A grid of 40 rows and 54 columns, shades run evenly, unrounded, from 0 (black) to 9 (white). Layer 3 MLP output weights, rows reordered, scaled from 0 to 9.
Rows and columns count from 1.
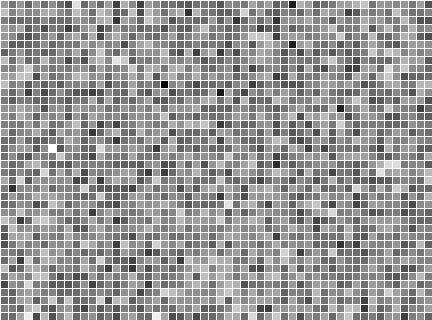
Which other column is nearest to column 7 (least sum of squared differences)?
22
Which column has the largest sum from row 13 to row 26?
3
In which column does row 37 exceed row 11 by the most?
21
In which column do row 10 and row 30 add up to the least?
35
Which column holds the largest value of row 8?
15
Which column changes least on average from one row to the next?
18
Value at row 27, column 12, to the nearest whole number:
2
